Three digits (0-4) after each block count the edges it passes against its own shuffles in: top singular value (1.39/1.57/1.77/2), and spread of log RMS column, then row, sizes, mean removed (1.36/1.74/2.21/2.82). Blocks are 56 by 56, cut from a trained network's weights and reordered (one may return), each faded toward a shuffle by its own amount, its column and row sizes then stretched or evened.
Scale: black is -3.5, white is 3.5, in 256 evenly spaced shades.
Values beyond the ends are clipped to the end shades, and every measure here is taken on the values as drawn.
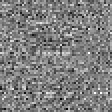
2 0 3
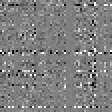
3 4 4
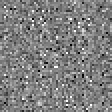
2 2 1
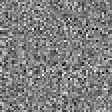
2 0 1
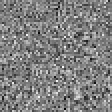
2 2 0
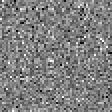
3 0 1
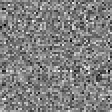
2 1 1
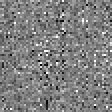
0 3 2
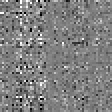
2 4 3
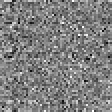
3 0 1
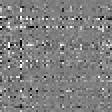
2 3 4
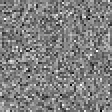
1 0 1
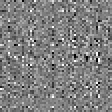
2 3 3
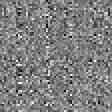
2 3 2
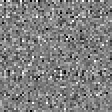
3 0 2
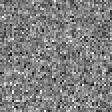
1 0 1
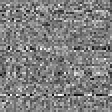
4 0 3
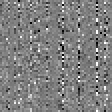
4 4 0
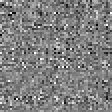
0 2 3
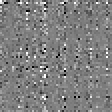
1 4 3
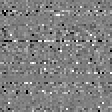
2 0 4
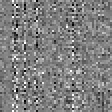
4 4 0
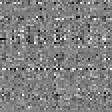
3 2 4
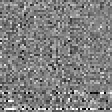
3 0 2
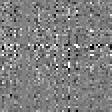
3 4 3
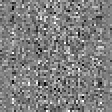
2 4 0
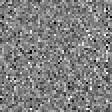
0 2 0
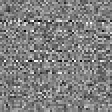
4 0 3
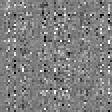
0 4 2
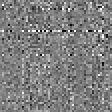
3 3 2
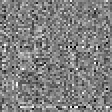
2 2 1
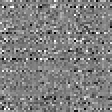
2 2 4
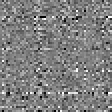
3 3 3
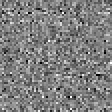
1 0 3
